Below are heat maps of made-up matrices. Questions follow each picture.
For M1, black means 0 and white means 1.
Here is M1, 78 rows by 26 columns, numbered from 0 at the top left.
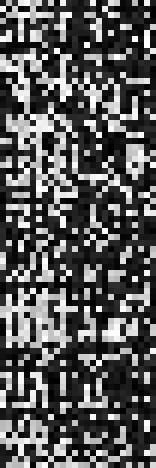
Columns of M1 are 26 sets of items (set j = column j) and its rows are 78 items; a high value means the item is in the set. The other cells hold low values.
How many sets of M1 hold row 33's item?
3
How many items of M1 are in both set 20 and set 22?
2
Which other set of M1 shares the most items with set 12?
6
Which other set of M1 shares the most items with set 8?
4
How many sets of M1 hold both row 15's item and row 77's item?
8
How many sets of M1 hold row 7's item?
3
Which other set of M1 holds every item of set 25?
21
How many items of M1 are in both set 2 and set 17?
6
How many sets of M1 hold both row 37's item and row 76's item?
3
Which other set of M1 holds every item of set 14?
7
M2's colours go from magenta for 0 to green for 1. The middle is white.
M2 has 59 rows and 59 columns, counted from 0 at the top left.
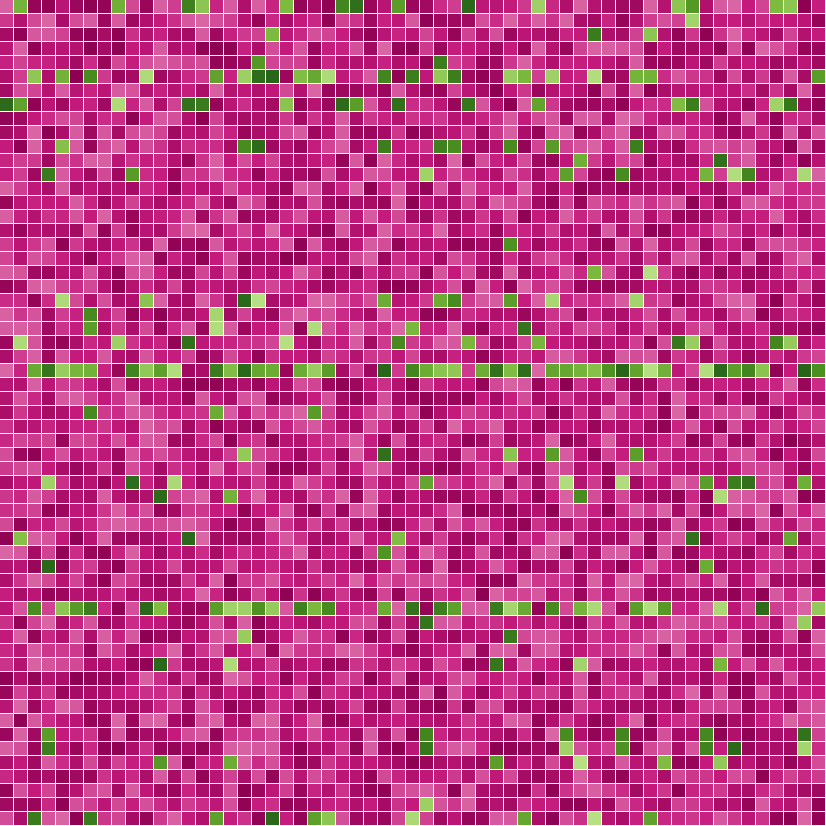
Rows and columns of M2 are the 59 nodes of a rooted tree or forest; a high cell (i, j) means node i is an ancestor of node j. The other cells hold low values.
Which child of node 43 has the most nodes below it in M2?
5
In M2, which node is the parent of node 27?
39
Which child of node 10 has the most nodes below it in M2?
32
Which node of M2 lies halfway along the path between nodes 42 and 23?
2
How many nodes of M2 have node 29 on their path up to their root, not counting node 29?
3
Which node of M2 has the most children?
24
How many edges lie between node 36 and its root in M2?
8
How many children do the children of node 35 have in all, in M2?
2
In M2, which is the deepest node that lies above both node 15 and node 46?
58
